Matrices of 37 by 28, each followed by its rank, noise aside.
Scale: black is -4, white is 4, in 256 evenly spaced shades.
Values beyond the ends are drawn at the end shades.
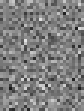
six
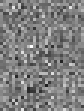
eight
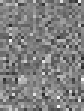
six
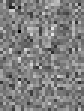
eight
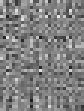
five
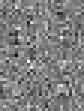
eight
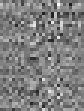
five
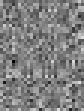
five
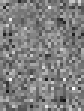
seven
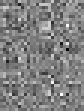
five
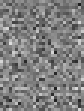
seven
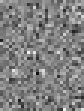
eight
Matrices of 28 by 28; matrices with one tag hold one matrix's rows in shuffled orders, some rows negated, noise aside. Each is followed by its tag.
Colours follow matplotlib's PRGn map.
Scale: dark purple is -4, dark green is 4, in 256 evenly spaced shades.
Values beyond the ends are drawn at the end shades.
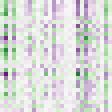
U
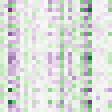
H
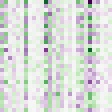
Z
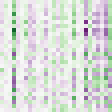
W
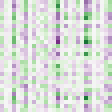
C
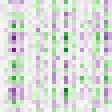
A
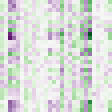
H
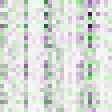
Z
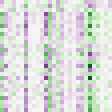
Z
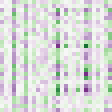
C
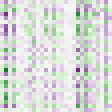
U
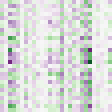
H
